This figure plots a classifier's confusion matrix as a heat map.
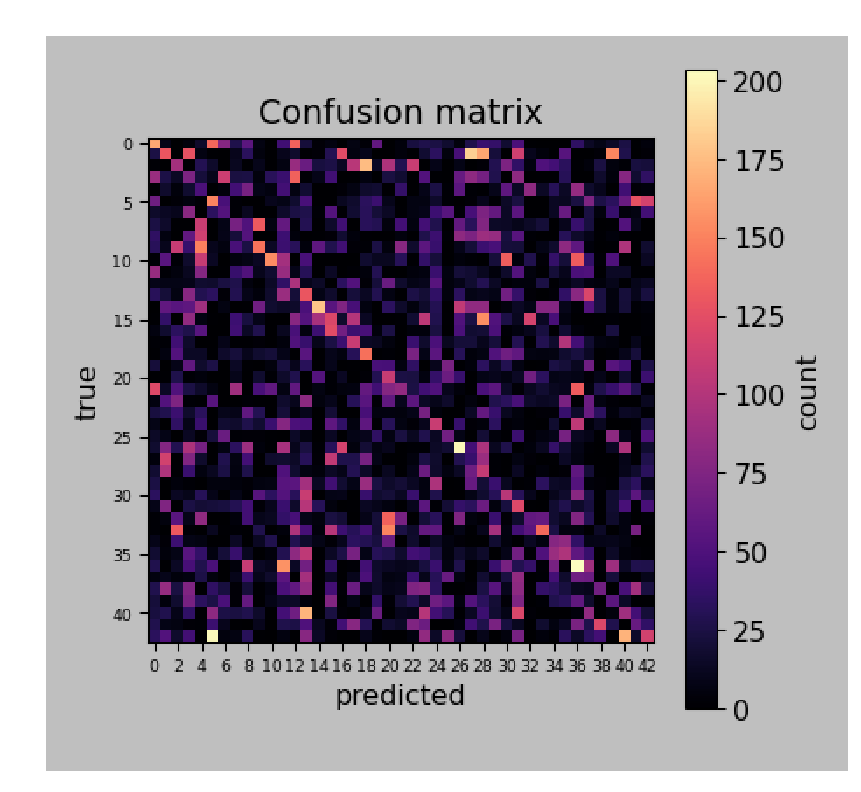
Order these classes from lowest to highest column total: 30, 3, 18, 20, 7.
7, 30, 20, 18, 3
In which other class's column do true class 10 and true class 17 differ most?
30
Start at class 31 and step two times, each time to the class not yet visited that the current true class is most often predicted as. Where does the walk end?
37
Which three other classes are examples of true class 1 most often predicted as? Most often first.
27, 28, 39
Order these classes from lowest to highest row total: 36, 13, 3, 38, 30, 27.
27, 30, 13, 3, 38, 36
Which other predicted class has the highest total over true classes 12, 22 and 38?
13
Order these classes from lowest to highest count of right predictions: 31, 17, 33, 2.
2, 17, 31, 33
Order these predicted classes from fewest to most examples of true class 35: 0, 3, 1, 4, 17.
1, 0, 4, 3, 17
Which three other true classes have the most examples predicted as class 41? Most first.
5, 38, 33
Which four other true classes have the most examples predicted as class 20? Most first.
33, 32, 2, 21
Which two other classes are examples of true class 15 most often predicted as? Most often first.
28, 32
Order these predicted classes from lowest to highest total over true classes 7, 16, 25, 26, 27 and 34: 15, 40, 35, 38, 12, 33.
38, 33, 12, 40, 35, 15
